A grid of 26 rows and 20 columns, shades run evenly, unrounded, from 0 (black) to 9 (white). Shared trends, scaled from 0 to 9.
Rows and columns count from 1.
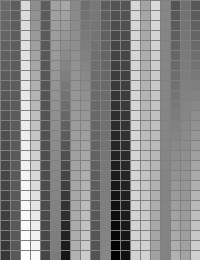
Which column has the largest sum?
3
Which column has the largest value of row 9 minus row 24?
7
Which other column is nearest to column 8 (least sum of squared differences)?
9
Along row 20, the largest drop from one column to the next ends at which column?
5
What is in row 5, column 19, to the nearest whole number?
4
